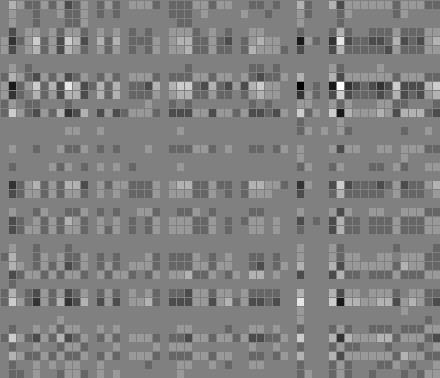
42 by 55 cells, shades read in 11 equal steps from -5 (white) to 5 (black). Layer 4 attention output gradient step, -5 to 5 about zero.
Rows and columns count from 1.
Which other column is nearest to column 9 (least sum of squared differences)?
5
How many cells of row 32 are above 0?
1
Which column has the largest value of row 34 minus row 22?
43
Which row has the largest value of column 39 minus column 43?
10
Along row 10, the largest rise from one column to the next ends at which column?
44
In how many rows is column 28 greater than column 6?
2
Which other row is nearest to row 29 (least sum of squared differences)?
17
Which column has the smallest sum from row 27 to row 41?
38
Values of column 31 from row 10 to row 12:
2 1 0
